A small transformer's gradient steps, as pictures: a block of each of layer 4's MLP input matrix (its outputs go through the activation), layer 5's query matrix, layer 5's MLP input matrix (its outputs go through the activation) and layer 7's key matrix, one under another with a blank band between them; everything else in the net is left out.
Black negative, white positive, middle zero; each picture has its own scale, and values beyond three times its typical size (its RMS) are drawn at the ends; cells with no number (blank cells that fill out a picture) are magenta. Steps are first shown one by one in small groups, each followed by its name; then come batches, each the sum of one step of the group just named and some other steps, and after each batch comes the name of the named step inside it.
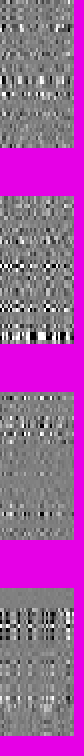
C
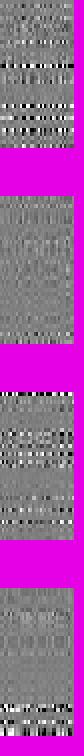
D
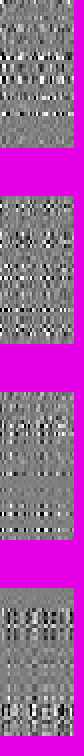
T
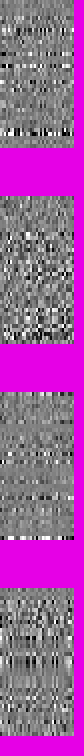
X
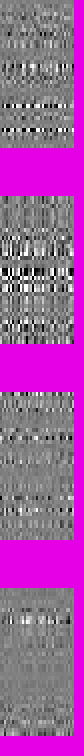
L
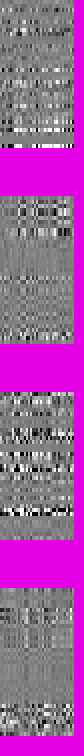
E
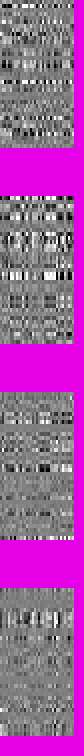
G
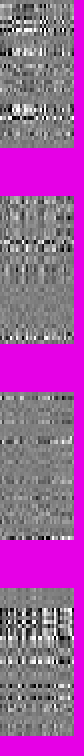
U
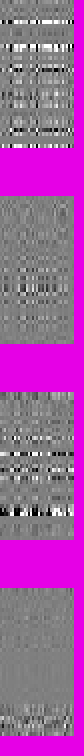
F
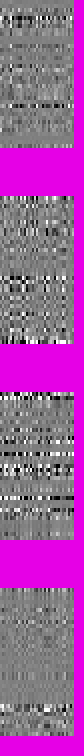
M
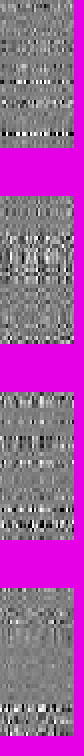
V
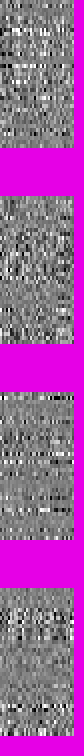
X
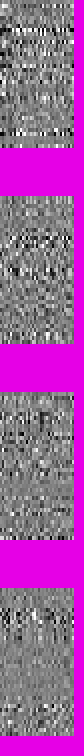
E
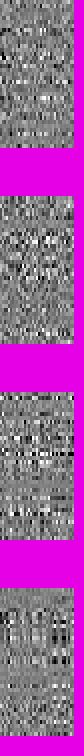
T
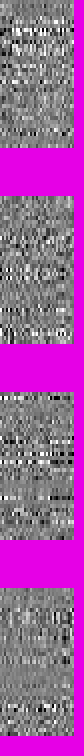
M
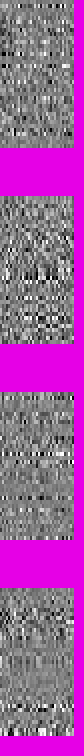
X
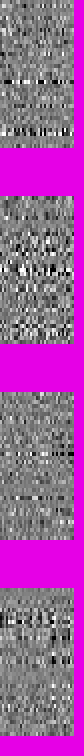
X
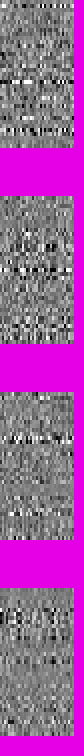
X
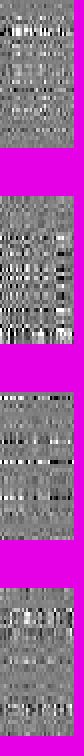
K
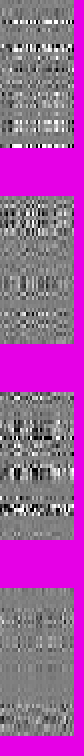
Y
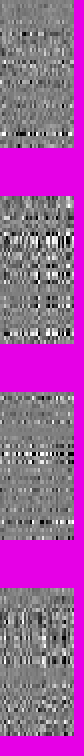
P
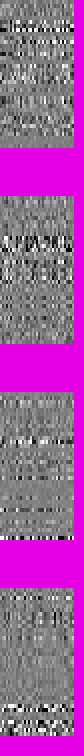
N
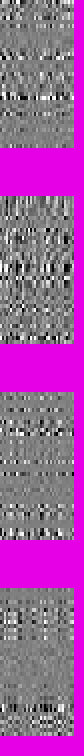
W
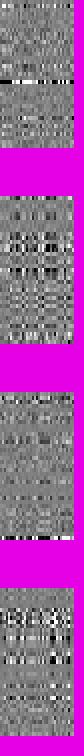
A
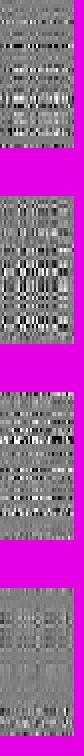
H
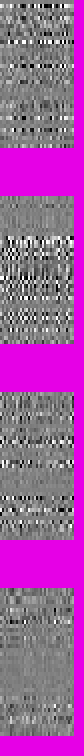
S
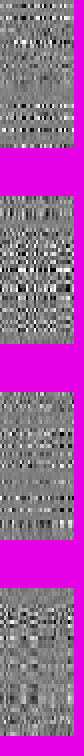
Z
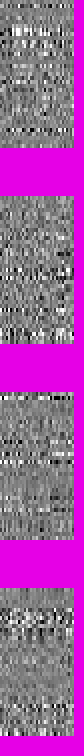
K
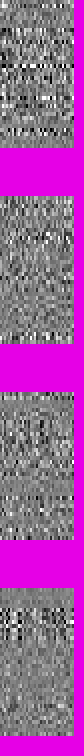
W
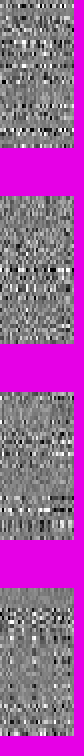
Z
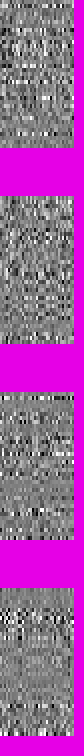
W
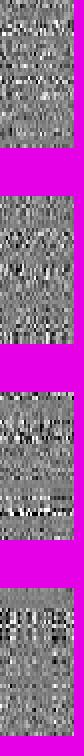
H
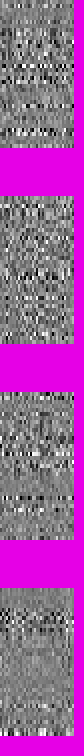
Y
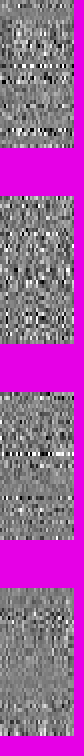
Y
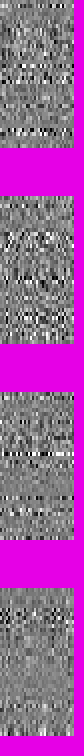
S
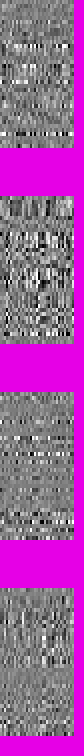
P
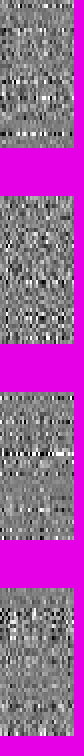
W
